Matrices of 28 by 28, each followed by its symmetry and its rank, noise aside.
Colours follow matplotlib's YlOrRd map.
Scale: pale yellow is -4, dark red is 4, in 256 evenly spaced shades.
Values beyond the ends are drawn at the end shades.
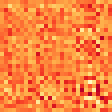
antisymmetric, rank four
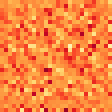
antisymmetric, rank four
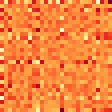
no symmetry, rank four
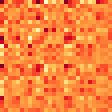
symmetric, rank two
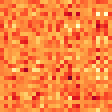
no symmetry, rank three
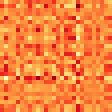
antisymmetric, rank two
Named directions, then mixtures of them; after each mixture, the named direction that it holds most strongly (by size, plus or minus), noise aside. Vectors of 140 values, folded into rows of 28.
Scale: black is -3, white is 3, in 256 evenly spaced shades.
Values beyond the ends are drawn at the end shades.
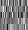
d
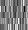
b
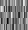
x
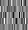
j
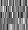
d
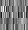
d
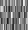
x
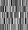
j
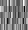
x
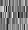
d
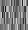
b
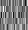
d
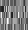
x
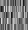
x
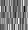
b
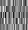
j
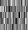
x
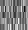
b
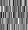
d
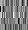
j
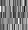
b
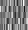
b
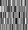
j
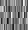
x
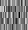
x
